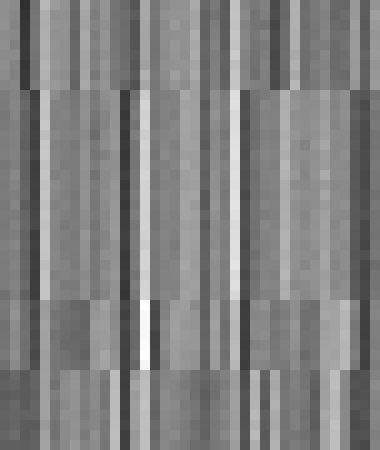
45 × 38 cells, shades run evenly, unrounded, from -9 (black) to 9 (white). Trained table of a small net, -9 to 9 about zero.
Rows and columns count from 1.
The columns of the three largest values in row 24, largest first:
24, 15, 5
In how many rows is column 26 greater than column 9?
15
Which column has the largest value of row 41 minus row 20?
26
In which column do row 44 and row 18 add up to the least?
13
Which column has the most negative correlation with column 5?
10
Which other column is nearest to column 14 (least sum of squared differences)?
8
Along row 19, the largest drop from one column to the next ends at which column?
25
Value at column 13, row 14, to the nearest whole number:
-5
